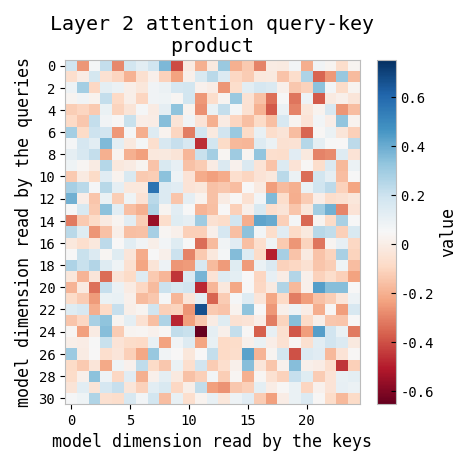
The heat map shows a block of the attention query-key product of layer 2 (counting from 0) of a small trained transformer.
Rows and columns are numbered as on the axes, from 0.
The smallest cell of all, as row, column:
24, 11
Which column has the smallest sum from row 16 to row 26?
19
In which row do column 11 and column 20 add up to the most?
22
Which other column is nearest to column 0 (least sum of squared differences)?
7
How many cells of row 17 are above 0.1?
8
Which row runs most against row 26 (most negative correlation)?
14
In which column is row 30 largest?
2
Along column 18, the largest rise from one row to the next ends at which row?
17
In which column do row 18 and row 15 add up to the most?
0
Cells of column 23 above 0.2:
5
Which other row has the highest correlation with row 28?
23
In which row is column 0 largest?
12
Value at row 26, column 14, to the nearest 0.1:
-0.1
